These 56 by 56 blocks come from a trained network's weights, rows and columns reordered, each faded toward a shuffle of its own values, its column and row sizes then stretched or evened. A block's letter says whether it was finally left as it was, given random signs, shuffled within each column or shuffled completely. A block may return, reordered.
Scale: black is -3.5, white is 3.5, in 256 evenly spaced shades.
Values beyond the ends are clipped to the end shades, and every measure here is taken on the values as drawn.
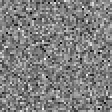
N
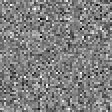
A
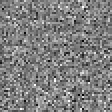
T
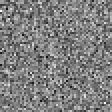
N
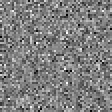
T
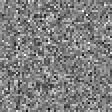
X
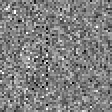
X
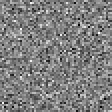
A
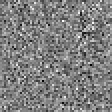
X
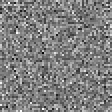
X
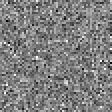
X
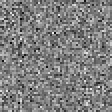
X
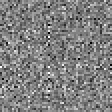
T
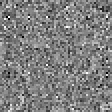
T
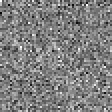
A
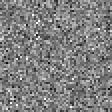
N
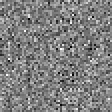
A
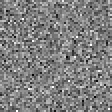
N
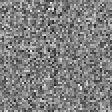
X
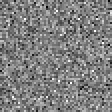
N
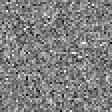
N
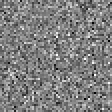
X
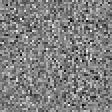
T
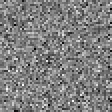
X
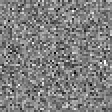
T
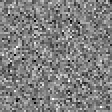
X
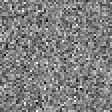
X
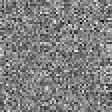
A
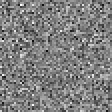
T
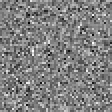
T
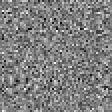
A
